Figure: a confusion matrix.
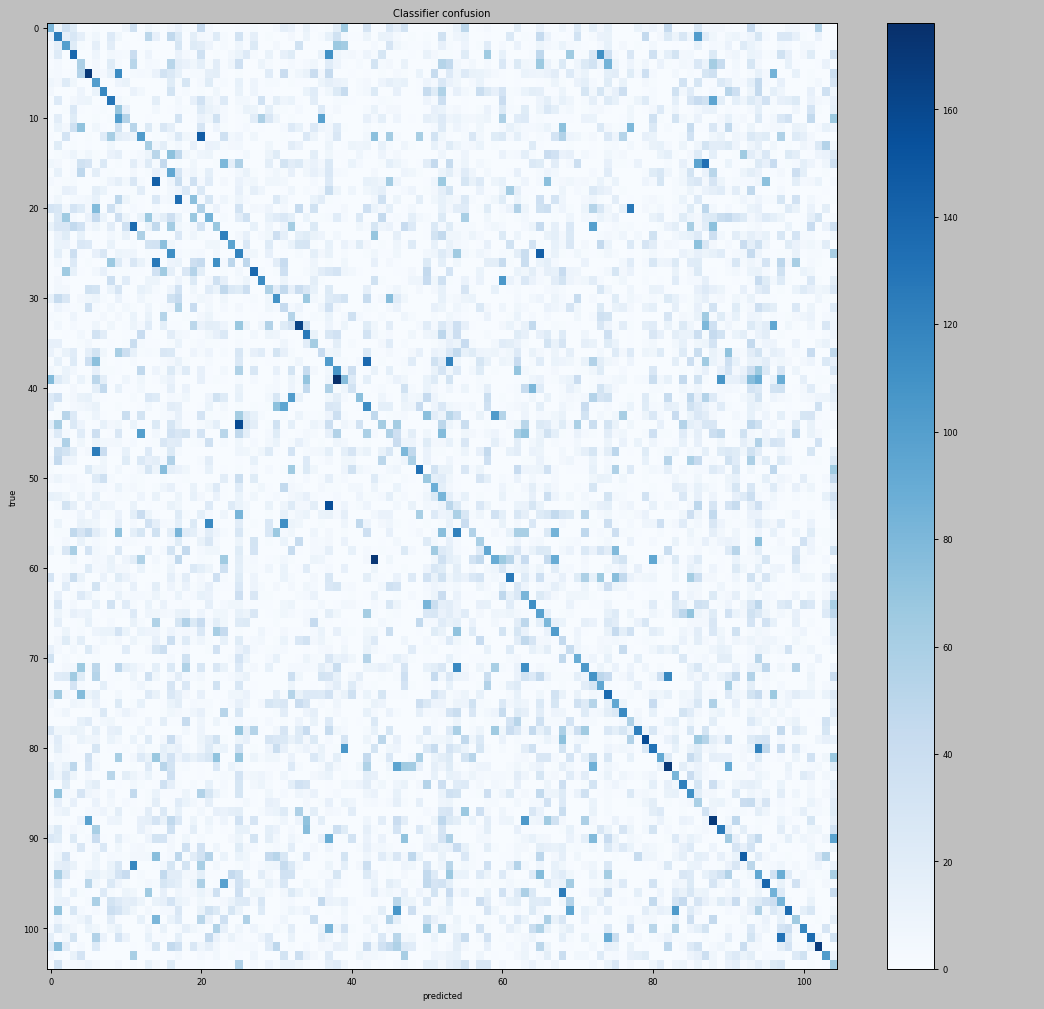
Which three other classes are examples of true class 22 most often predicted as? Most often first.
11, 72, 88
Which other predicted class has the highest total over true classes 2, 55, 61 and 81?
21
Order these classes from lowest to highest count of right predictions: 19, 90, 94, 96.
90, 19, 96, 94
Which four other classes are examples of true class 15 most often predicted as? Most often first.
87, 86, 23, 25
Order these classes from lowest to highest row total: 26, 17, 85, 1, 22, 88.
85, 17, 1, 26, 88, 22
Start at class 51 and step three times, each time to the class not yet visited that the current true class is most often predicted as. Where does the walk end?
14
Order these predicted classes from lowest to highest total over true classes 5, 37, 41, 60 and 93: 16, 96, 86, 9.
86, 16, 96, 9
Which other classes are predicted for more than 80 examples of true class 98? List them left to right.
46, 69, 83
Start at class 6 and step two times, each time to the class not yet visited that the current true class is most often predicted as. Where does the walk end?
97
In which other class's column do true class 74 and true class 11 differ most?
77
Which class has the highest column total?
25
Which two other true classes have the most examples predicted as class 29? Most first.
33, 92
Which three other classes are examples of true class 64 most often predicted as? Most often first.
50, 104, 94
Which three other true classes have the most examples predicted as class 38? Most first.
39, 2, 45
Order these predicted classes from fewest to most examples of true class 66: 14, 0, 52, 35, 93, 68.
0, 68, 52, 93, 35, 14
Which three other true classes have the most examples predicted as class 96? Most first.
33, 5, 74
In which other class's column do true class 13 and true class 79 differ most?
68
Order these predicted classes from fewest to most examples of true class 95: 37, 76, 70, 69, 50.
70, 37, 76, 50, 69
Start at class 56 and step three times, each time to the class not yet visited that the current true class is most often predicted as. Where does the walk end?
65
